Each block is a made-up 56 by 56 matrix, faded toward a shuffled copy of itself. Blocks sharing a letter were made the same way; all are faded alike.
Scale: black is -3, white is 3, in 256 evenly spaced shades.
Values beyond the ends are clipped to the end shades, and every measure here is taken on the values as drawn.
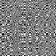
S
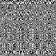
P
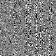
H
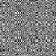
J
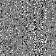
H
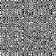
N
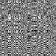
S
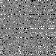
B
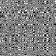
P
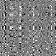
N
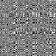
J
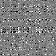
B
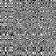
S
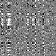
N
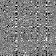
N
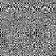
P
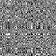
P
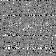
B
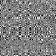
P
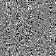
H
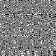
B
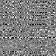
P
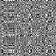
P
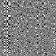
N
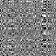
S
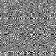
P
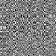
S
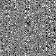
H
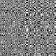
J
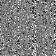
H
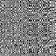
S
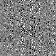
H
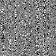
H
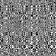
S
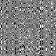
N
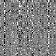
N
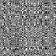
S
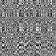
J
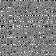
B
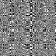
N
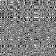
P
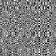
S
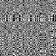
S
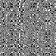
N
